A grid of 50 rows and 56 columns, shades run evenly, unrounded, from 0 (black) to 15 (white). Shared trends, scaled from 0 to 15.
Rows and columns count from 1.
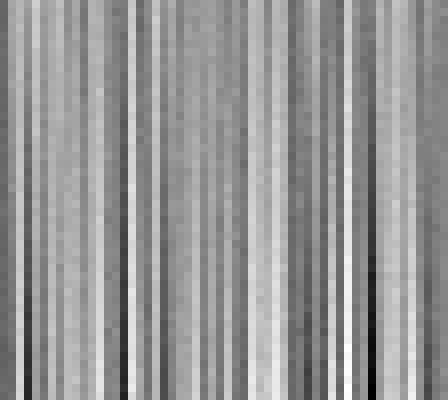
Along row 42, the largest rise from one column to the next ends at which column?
17
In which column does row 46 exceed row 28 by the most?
42
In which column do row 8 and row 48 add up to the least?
47
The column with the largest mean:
44
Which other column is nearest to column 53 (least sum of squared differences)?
46
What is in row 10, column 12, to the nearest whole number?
10
